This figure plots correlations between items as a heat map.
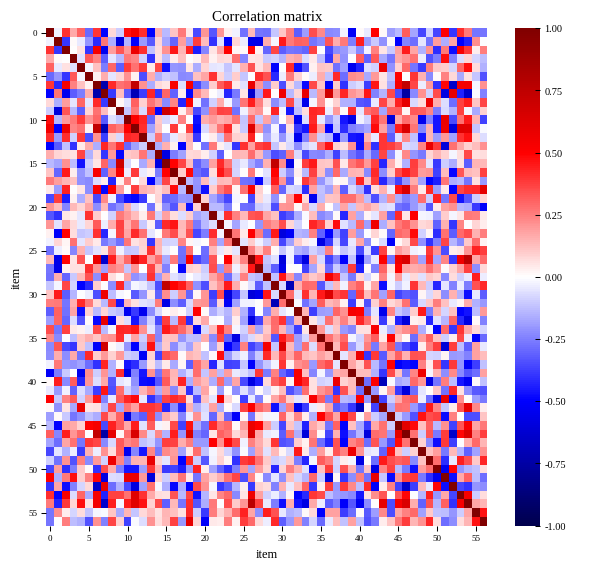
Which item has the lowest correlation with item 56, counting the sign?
20
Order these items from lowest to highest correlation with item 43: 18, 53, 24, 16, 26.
16, 24, 18, 53, 26
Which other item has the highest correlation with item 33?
7
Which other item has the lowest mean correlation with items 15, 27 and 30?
14
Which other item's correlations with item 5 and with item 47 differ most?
29
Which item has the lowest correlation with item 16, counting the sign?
52
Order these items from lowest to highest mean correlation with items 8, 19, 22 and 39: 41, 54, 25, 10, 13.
10, 41, 54, 25, 13
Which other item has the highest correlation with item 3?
51
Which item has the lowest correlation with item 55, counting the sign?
35
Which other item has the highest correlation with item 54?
26
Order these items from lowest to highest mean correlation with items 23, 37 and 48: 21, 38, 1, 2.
1, 38, 2, 21
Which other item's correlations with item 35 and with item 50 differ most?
42
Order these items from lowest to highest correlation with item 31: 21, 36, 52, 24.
21, 24, 52, 36
